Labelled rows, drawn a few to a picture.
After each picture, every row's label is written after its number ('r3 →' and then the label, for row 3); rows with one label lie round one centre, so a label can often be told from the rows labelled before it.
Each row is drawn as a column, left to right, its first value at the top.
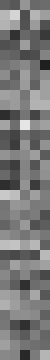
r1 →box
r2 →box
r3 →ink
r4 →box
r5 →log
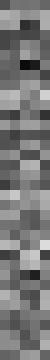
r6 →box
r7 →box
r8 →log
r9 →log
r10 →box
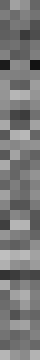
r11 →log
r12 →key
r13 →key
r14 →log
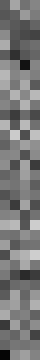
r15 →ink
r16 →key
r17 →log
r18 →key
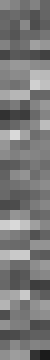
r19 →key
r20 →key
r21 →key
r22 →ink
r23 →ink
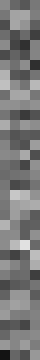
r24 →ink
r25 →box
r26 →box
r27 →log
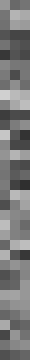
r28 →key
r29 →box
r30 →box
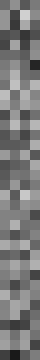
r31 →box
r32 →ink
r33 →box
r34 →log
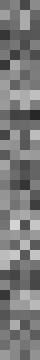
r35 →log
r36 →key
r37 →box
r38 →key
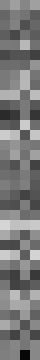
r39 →key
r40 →key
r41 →ink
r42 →key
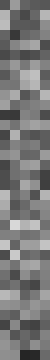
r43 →box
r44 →key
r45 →ink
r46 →ink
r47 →box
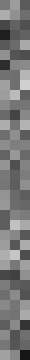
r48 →log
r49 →key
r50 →ink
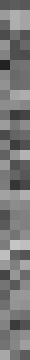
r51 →log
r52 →box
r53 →box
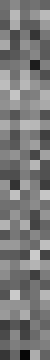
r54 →ink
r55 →box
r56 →ink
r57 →log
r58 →box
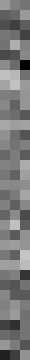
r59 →ink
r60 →ink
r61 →log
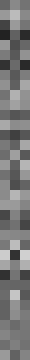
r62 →log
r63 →box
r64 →log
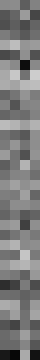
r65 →ink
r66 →ink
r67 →log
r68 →ink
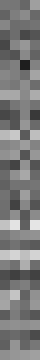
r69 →key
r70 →key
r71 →log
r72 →key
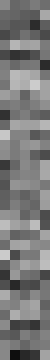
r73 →key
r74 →ink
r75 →ink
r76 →ink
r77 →log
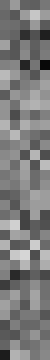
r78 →ink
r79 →key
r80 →log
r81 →box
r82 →log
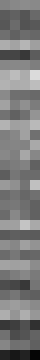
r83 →ink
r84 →ink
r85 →ink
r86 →ink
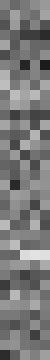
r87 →ink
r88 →box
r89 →log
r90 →key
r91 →log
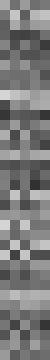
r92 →key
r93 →box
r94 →key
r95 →box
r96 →box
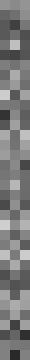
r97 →key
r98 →ink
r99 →key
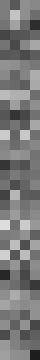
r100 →key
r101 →box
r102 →key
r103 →ink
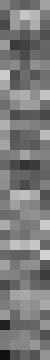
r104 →ink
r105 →box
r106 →box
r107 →box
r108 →key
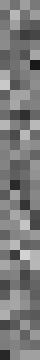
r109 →ink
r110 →box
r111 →key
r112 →log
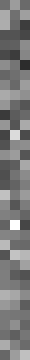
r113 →box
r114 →key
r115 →log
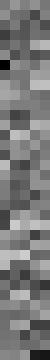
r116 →log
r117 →key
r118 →key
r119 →ink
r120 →ink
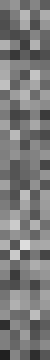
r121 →ink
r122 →key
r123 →box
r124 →ink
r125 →box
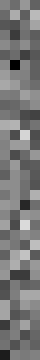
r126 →ink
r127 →log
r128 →key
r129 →box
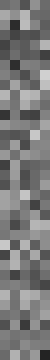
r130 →box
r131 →log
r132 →box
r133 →key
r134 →ink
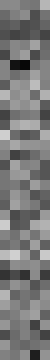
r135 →key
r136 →log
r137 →log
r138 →ink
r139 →key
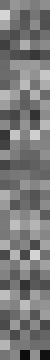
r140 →box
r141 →key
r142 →ink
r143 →key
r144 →ink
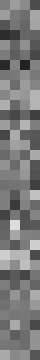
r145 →log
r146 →key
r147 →log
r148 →box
